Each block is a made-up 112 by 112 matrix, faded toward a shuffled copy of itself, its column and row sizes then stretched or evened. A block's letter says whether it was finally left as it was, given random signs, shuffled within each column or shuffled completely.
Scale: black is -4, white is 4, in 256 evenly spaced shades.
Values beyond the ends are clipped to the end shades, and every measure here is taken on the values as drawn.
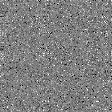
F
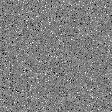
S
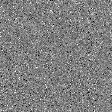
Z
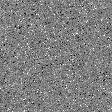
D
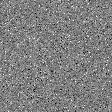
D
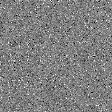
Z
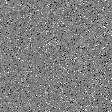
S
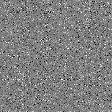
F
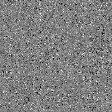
F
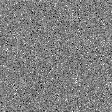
S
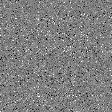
Z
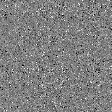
F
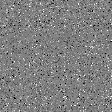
Z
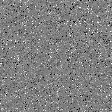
Z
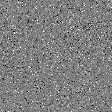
F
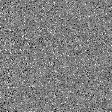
Z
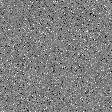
D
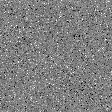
D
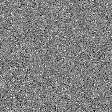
Z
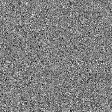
F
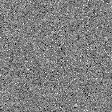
Z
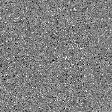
Z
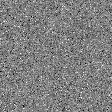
D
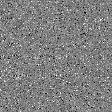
F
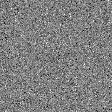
S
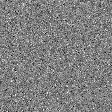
D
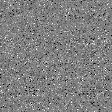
F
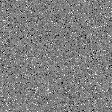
Z
